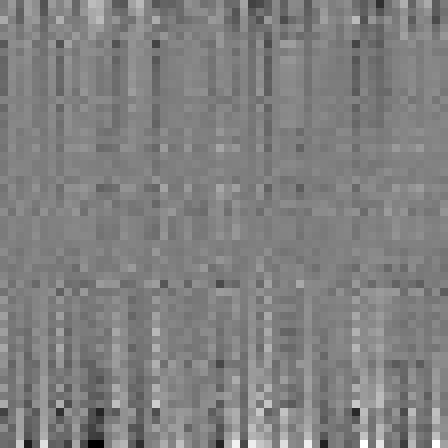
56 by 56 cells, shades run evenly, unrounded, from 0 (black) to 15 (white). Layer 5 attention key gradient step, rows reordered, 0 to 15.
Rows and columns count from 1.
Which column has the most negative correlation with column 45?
37
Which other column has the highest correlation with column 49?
27
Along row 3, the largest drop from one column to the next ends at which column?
46
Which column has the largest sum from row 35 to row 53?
48
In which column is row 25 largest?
28
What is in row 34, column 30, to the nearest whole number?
7
